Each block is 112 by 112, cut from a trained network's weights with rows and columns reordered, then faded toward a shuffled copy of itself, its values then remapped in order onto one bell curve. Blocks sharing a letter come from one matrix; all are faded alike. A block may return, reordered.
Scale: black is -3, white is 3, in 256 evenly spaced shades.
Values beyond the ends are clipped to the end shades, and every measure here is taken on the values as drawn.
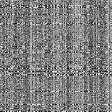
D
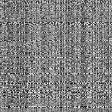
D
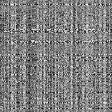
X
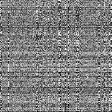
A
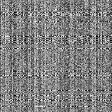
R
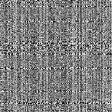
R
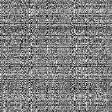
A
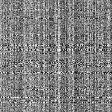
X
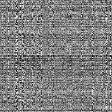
A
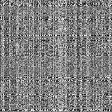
R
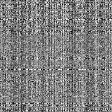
X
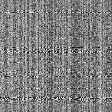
D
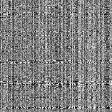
X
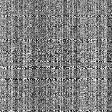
X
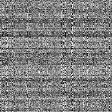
A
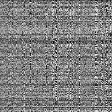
A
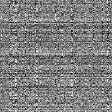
A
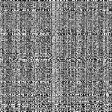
D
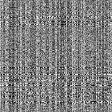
X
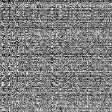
A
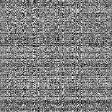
A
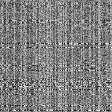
D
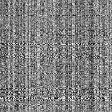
X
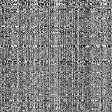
D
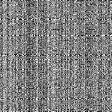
X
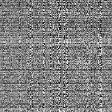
A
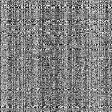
R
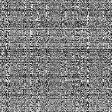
A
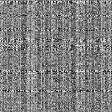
D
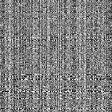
R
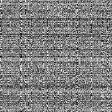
A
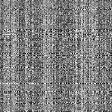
X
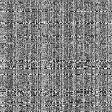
D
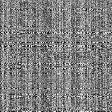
D
